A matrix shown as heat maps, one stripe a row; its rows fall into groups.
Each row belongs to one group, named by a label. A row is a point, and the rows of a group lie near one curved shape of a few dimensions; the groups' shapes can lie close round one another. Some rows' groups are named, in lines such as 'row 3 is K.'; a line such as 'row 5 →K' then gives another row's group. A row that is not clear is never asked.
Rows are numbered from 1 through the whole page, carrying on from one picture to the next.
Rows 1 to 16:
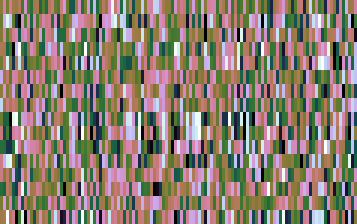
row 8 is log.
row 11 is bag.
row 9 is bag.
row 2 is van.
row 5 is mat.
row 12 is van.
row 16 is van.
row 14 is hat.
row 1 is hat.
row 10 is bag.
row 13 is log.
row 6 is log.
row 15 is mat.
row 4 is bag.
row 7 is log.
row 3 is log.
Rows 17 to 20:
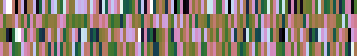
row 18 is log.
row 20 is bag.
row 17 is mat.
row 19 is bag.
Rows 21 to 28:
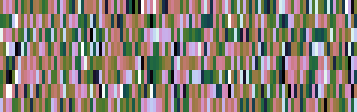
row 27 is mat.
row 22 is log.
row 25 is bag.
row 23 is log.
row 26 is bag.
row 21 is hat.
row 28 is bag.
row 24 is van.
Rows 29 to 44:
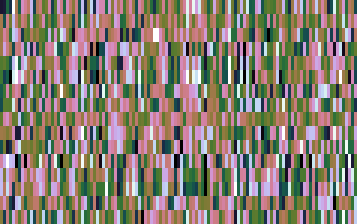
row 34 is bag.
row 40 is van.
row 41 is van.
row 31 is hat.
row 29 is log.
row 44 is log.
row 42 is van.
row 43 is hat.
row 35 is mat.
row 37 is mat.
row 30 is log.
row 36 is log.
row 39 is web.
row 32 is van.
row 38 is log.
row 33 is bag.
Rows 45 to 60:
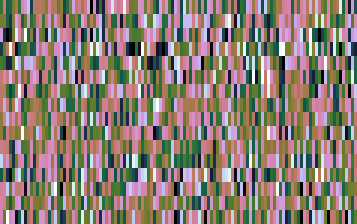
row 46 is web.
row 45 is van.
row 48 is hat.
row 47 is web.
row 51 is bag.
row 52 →hat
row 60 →van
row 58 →van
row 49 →bag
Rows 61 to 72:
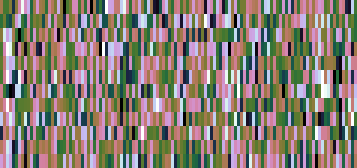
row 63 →van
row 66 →mat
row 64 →mat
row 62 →web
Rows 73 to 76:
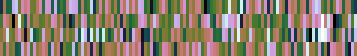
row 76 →bag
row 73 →log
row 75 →mat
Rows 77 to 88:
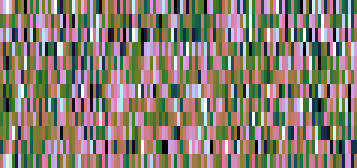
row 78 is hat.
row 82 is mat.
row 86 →log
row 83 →bag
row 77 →van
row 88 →mat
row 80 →log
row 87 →hat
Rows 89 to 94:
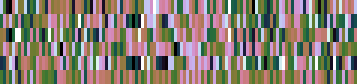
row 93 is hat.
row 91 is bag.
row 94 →log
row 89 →web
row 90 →hat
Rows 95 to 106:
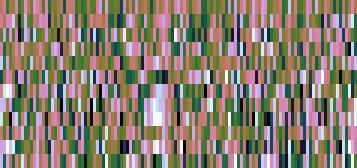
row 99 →log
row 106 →van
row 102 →log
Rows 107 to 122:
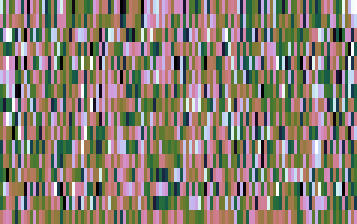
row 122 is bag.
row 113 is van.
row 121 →hat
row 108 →log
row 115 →mat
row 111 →van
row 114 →log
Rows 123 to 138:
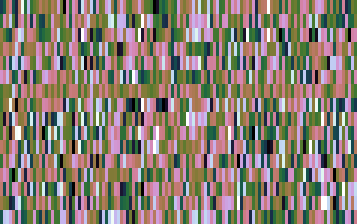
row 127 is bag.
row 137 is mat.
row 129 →log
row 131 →log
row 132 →bag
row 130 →hat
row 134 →log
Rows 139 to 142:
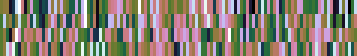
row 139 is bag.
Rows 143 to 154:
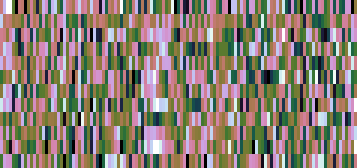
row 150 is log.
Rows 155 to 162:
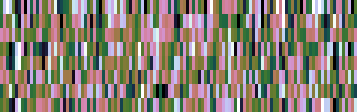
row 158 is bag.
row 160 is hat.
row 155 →van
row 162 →mat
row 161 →hat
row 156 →log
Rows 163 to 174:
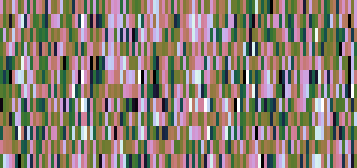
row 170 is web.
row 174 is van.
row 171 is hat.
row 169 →bag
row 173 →mat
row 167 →van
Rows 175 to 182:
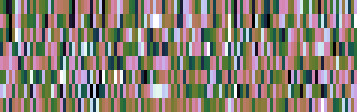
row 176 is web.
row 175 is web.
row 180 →mat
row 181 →log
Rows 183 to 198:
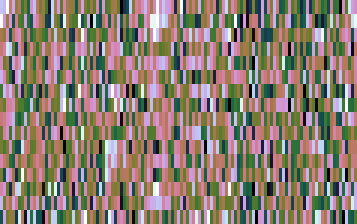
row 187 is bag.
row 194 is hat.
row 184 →log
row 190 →mat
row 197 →log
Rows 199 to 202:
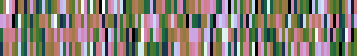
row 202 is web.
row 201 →hat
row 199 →mat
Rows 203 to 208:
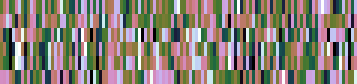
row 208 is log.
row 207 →bag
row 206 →bag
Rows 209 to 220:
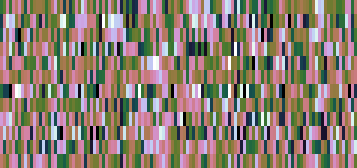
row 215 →bag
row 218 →log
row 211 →van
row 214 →log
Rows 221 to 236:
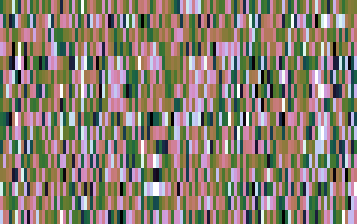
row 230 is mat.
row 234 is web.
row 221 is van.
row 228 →log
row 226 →van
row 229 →bag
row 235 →bag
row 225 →bag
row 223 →bag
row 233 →hat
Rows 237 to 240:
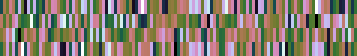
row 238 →mat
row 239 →van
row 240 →van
